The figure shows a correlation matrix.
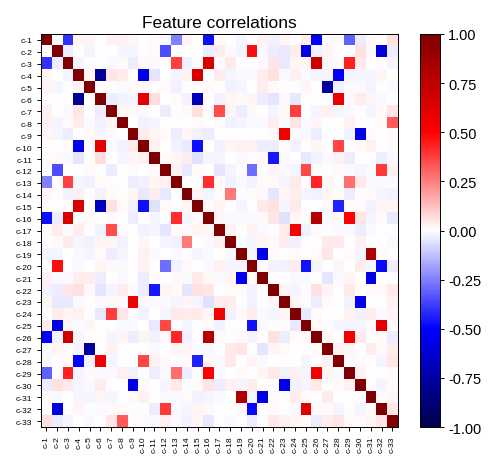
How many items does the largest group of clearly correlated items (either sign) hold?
6
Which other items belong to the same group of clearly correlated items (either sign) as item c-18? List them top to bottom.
c-14
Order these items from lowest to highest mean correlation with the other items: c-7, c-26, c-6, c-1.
c-1, c-6, c-7, c-26
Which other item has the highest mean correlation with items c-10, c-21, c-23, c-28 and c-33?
c-6
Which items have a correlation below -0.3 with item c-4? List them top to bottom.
c-6, c-10, c-28
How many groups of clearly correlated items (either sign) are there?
10
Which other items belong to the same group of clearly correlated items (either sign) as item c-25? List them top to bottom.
c-2, c-12, c-20, c-32
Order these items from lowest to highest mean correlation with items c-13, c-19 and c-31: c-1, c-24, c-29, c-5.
c-1, c-5, c-24, c-29
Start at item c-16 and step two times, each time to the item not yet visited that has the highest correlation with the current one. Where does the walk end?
c-3
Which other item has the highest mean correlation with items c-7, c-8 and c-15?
c-4
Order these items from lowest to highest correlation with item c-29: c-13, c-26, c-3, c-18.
c-18, c-13, c-3, c-26
